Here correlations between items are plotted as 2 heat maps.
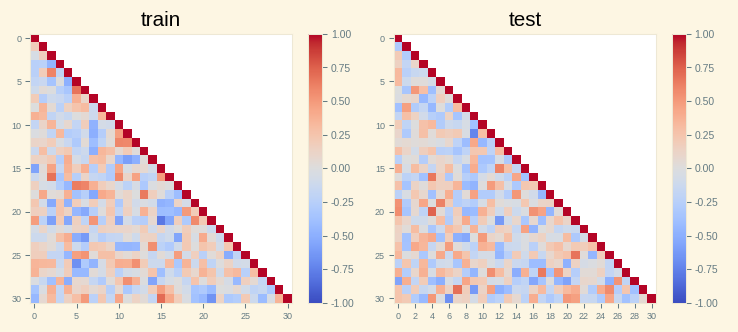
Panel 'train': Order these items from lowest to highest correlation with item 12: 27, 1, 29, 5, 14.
14, 5, 29, 27, 1
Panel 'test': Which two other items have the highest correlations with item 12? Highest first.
15, 9
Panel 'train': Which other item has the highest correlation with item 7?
21
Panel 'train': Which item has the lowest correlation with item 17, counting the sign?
23
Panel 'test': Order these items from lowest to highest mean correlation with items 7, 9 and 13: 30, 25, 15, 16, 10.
16, 10, 25, 30, 15
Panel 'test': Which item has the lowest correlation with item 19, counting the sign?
28
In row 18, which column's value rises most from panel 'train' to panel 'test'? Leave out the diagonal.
6
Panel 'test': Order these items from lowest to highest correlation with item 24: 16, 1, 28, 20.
1, 16, 28, 20
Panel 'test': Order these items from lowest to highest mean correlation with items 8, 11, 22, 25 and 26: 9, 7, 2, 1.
9, 2, 1, 7
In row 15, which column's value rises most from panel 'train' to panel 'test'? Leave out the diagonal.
0
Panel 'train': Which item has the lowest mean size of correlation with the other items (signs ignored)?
22
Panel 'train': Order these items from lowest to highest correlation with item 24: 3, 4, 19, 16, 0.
16, 3, 19, 0, 4
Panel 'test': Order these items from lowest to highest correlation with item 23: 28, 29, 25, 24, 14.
25, 29, 14, 28, 24
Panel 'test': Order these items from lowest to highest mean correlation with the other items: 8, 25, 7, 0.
8, 7, 25, 0
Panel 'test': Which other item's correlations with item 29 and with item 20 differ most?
4
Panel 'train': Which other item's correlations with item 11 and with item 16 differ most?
2
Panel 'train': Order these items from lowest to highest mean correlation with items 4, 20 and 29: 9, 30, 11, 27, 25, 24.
25, 11, 9, 30, 27, 24
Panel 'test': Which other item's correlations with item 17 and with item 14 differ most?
27
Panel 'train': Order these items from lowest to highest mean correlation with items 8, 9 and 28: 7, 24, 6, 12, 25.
7, 24, 12, 6, 25
